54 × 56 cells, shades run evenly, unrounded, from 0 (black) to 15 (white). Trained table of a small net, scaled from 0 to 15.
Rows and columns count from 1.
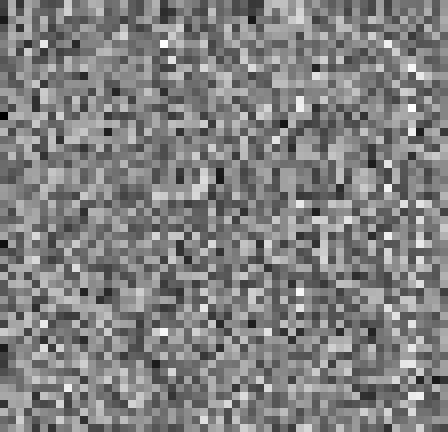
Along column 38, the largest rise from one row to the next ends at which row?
26
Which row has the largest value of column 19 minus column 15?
12
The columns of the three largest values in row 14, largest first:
52, 38, 34
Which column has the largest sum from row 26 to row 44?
53
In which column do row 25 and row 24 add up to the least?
43
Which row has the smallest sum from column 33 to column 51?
35
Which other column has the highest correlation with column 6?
30
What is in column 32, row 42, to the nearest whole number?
9
